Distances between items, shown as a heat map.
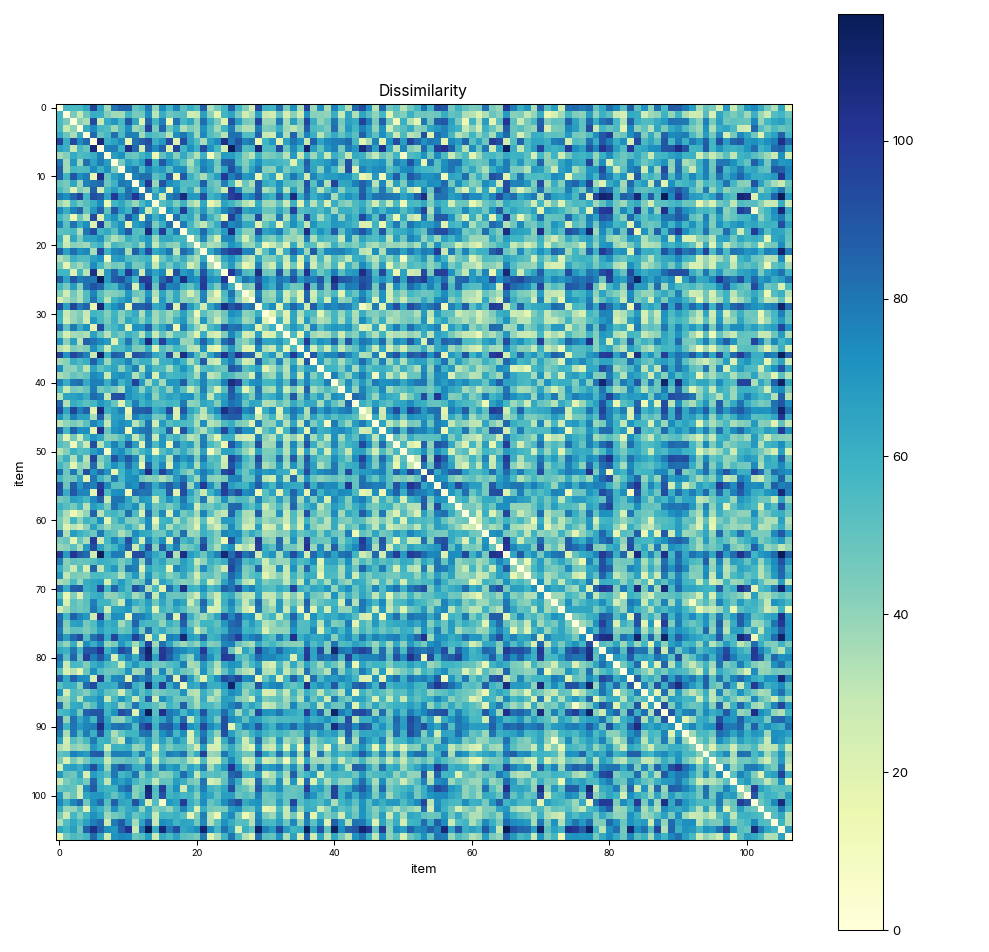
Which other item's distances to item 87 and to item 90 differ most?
75
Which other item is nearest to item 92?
72
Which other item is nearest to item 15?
101
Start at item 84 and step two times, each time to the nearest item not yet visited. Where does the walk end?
99
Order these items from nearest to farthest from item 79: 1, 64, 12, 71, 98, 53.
64, 71, 1, 98, 53, 12
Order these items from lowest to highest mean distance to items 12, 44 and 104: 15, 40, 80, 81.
81, 15, 40, 80
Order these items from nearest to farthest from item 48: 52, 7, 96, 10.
7, 52, 96, 10
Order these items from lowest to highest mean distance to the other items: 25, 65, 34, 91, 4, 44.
4, 91, 34, 44, 65, 25
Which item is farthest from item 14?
6
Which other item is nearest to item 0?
106
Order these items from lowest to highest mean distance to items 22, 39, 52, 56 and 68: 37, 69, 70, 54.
69, 54, 37, 70
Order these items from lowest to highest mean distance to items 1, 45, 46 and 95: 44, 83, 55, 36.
83, 44, 36, 55
